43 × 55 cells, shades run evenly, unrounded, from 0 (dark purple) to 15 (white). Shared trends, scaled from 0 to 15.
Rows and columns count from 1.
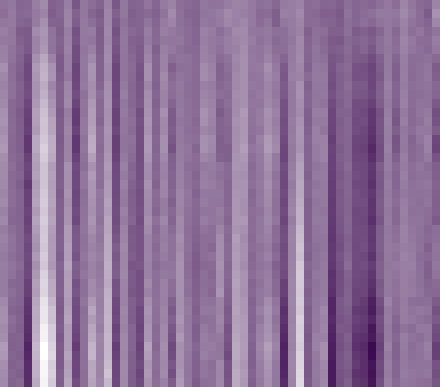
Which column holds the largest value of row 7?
6
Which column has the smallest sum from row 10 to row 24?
47
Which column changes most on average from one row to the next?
55
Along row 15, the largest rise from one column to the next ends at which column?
5
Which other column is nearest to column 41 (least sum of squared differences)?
33
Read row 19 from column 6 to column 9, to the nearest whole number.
11 9 5 8
